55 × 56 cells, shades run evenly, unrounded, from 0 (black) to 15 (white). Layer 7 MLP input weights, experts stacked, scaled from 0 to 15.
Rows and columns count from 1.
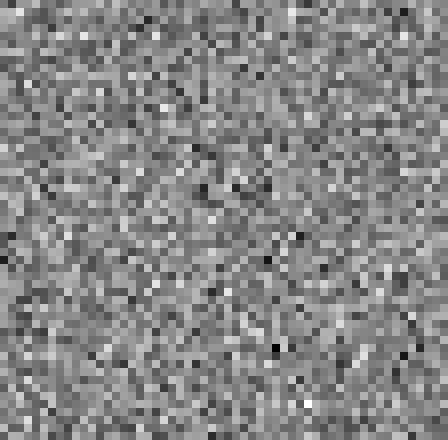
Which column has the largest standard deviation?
51
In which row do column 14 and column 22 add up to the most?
44
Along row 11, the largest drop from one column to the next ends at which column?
5
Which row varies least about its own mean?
13
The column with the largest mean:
54
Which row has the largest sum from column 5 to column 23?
10
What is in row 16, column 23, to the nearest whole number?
8
